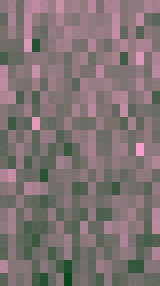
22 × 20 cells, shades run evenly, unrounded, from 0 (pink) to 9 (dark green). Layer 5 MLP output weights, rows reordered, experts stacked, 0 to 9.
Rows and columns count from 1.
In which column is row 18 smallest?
20
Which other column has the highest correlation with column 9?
17
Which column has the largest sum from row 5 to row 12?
9
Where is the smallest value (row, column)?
12, 18
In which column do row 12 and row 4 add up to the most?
5
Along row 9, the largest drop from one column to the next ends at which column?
16
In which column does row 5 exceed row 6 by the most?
1
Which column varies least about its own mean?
3
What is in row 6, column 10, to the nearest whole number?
4
